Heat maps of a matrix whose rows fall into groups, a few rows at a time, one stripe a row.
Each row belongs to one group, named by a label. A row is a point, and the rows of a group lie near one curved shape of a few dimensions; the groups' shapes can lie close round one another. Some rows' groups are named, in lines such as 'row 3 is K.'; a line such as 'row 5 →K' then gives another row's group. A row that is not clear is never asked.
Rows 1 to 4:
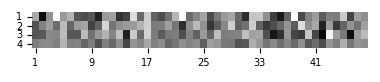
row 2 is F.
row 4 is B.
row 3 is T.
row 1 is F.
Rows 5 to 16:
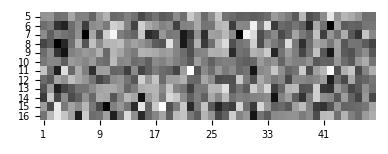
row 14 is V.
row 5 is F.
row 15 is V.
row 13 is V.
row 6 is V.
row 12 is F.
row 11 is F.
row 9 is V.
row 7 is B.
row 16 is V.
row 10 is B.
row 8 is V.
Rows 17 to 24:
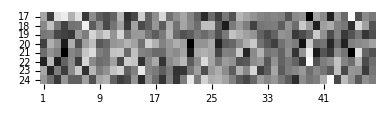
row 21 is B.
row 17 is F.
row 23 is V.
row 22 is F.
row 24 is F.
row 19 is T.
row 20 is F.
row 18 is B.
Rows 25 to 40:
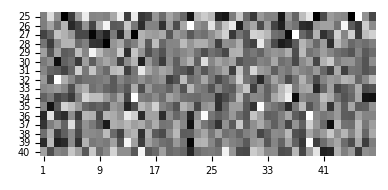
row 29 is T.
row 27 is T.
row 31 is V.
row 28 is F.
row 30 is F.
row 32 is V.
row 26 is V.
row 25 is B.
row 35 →F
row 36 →F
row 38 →F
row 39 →F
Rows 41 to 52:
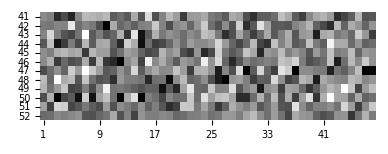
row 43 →B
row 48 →V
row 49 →V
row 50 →F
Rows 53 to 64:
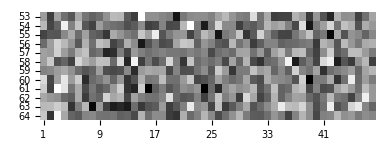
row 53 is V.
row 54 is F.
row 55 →F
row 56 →V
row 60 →F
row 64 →V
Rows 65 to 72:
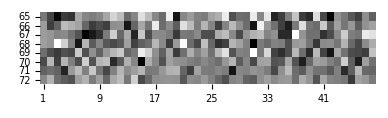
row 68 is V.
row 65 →V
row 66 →F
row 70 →V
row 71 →V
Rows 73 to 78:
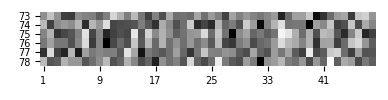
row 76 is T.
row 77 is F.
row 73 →B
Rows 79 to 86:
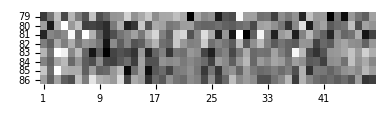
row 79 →F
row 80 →F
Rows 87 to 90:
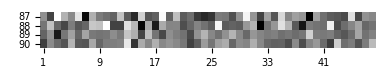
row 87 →F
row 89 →F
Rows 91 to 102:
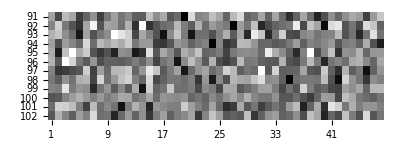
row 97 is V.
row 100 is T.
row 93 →B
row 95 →F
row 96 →V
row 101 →V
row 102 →B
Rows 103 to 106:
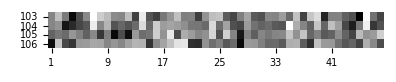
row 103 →B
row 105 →T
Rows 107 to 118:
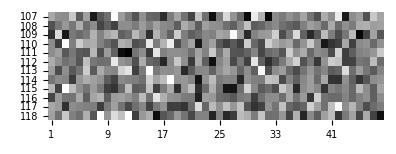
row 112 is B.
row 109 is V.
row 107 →B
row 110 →V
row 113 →V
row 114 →V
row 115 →V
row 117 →F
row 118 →T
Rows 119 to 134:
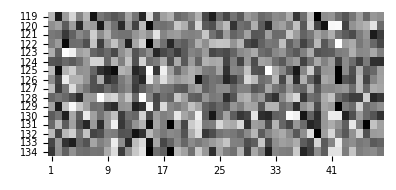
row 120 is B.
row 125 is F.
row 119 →F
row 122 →F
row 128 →T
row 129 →F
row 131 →V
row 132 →F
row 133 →F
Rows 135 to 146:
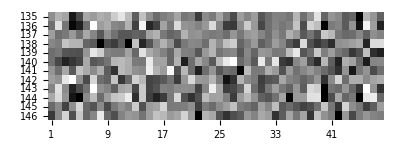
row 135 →B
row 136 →B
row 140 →V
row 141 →V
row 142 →V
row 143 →B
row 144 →B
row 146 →F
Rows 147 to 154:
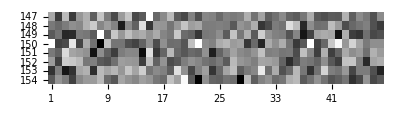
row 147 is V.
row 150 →F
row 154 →V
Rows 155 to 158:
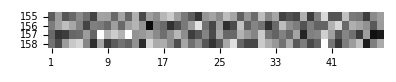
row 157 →T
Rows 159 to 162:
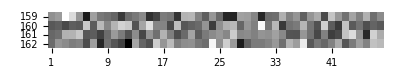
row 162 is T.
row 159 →V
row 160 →V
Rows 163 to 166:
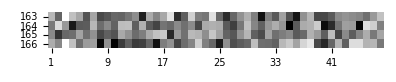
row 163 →V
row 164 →B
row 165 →F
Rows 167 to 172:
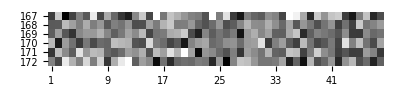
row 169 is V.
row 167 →T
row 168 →F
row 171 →V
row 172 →T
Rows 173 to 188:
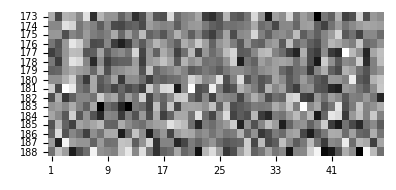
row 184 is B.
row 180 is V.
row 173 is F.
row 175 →B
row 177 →T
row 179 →T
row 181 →V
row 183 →T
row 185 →V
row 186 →V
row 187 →V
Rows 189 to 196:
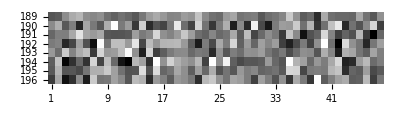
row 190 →B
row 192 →T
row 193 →T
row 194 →T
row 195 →T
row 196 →F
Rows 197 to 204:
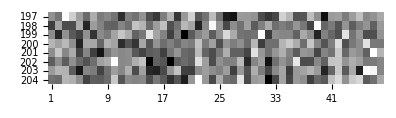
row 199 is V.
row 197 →V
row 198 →F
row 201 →B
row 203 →B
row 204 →V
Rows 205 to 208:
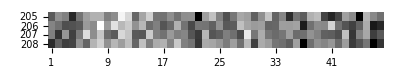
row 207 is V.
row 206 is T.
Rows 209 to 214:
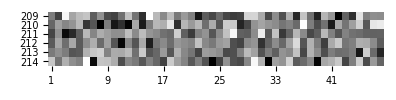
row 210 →T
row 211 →V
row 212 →B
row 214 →F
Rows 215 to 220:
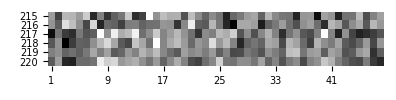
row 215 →F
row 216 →V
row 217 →T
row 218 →T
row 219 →T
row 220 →T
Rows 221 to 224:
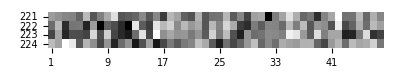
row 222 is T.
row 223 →T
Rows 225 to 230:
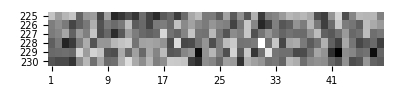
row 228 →V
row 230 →V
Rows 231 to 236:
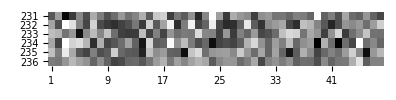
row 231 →F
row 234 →F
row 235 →V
